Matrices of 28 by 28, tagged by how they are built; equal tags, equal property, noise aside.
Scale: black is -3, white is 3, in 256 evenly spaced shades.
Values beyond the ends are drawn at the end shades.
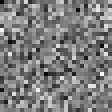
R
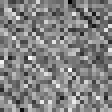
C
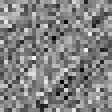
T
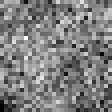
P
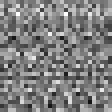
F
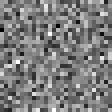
R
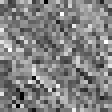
C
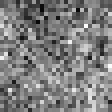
P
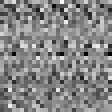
F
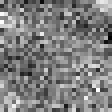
P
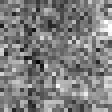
P
